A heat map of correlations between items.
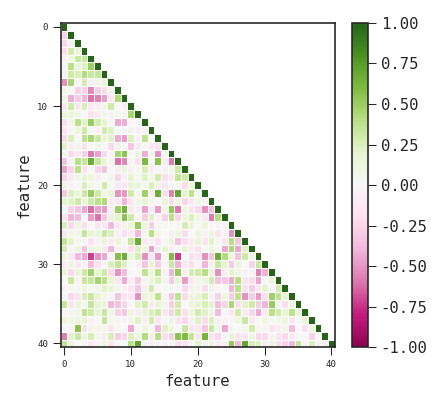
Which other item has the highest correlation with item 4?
17
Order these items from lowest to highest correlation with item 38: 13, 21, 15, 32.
21, 32, 13, 15
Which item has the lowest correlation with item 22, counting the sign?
24
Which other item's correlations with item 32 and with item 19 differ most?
18
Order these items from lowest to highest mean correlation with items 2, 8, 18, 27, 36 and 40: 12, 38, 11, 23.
23, 12, 38, 11
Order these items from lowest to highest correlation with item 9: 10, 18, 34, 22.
22, 34, 10, 18
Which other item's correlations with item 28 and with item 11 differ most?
10
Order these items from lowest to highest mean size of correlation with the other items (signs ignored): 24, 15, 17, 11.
15, 11, 24, 17
